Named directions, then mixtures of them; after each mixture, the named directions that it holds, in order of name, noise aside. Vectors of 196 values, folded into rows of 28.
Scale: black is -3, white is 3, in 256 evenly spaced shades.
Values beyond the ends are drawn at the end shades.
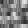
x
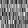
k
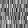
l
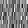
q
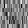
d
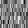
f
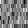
f, x.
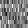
d, k, l.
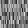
f, k.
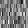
f, k.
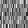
f, l, q.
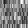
d, f, x.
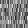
l.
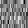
f.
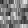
x.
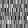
l.
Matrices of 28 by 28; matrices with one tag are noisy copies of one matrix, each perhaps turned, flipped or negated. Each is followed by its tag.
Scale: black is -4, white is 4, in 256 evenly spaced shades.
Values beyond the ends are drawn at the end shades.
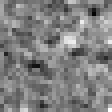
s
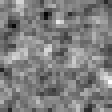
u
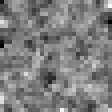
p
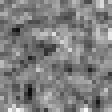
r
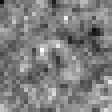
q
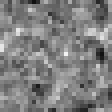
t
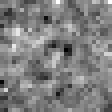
q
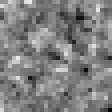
q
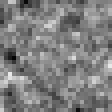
t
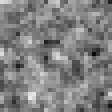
q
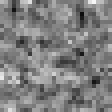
r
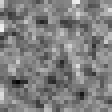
r
